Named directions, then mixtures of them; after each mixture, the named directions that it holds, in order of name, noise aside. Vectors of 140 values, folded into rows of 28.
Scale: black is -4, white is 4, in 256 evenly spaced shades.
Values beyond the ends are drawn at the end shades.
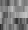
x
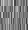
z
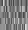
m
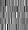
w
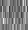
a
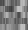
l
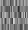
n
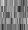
l, n, z.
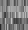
n, w, x.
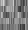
l, z.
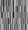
z.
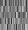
m, w.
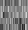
m, x, z.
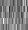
a.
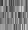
l, m.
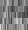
w, x.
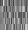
m.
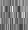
n, w, x.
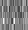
a, m, n.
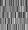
m, w.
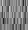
a.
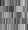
l.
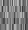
a, m.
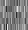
l, w.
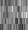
m, n, x.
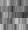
x.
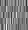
w, z.
